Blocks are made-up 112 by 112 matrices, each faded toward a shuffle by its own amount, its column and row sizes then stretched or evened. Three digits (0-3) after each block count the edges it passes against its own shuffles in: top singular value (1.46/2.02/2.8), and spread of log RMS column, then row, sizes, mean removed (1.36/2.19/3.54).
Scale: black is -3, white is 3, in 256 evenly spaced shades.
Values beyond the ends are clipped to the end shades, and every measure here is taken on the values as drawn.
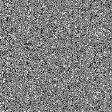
0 2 0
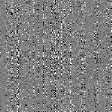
2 3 1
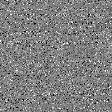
1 0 2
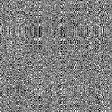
3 2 0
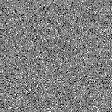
2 0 1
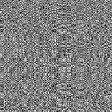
3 2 0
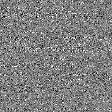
0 1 2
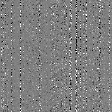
1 3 1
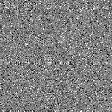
2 0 1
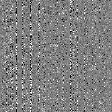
1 3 1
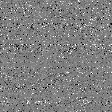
0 0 2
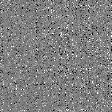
0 2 1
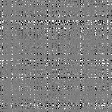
1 3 3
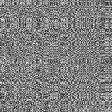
3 0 1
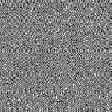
3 0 0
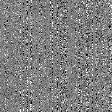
0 3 0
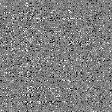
1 2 2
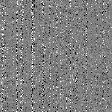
1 3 0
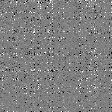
1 2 2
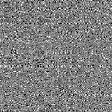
2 0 2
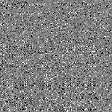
2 1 2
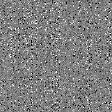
0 2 1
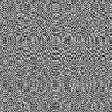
3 0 2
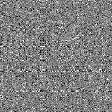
2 1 2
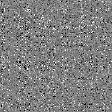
0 2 2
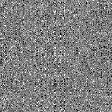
2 2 1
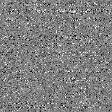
0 1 2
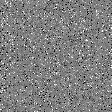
0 1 0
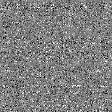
0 1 2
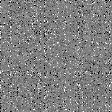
1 2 1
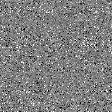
0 1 2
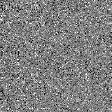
1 1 1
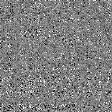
0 2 2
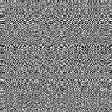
3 1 3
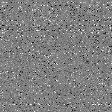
0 1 2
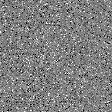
1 1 0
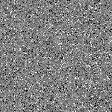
1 1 0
